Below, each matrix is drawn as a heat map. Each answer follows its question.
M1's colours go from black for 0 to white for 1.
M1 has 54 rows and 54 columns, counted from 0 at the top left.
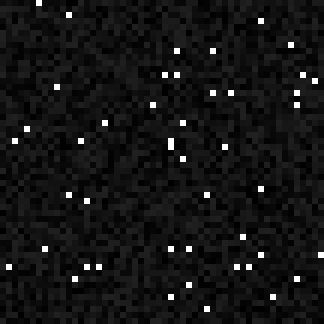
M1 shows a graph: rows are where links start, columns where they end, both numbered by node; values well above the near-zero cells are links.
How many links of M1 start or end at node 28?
4
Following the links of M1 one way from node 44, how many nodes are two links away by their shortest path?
5
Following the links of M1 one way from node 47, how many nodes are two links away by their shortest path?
1
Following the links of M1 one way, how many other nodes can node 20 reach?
6
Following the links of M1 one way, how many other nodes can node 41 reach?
5
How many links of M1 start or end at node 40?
1
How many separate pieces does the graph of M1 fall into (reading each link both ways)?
9
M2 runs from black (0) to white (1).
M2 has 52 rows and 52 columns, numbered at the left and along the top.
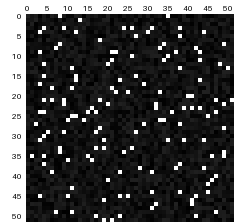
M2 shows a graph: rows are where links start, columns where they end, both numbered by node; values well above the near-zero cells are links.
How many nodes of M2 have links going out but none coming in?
1
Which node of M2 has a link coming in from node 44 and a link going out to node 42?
node 45
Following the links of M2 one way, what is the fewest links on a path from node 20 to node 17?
5
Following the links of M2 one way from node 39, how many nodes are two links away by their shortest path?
9
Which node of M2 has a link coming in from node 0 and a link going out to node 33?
node 8
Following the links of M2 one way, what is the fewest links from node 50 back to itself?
7
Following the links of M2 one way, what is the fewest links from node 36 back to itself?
5
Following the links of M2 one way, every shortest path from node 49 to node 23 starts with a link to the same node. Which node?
node 7
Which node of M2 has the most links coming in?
node 4
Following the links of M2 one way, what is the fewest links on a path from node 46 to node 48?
4
